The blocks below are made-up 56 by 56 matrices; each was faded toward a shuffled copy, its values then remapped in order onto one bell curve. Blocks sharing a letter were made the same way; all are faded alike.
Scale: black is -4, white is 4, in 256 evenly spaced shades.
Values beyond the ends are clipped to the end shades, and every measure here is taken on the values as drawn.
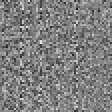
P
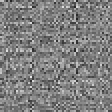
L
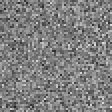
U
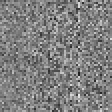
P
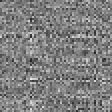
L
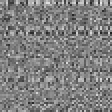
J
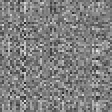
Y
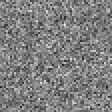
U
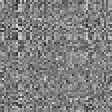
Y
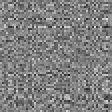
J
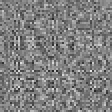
L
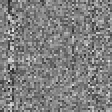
P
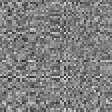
J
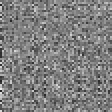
Y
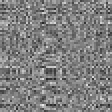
L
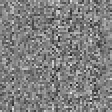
P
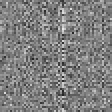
Y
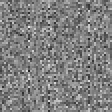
P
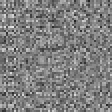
L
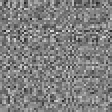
L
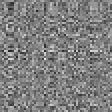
J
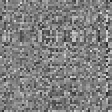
Y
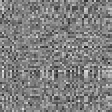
J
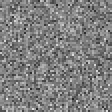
U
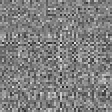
L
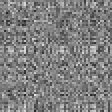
J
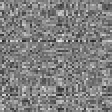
J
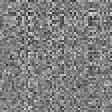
Y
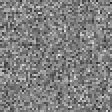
U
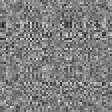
J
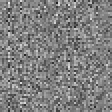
P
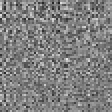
J
